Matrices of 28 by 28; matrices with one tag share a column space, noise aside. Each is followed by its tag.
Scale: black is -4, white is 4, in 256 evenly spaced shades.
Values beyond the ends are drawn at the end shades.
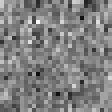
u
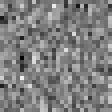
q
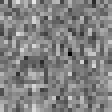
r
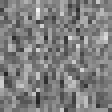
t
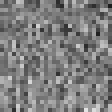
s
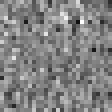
u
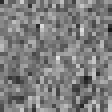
s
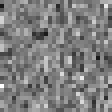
q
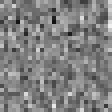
u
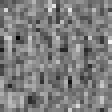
t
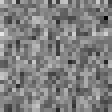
r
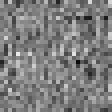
r
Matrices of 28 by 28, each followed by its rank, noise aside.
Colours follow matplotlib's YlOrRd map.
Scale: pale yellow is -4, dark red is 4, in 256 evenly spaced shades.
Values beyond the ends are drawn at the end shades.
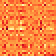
three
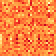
five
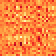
four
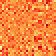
four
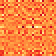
two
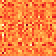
four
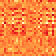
two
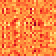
three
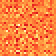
four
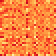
three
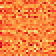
five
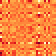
two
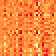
three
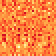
four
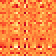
two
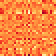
two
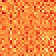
four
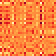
two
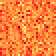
five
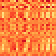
two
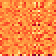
two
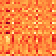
two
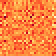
three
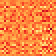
three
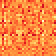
four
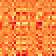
two
